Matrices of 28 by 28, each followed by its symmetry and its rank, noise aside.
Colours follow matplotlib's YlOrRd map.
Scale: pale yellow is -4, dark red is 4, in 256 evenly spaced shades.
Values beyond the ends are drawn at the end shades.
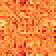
antisymmetric, rank six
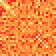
symmetric, rank six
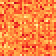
no symmetry, rank five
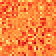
symmetric, rank five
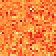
no symmetry, rank six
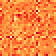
antisymmetric, rank six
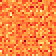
no symmetry, rank six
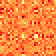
no symmetry, rank four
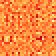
no symmetry, rank four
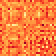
symmetric, rank four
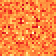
no symmetry, rank six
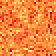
antisymmetric, rank six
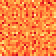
antisymmetric, rank six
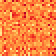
no symmetry, rank six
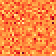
symmetric, rank four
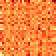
antisymmetric, rank four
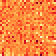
antisymmetric, rank four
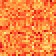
no symmetry, rank five
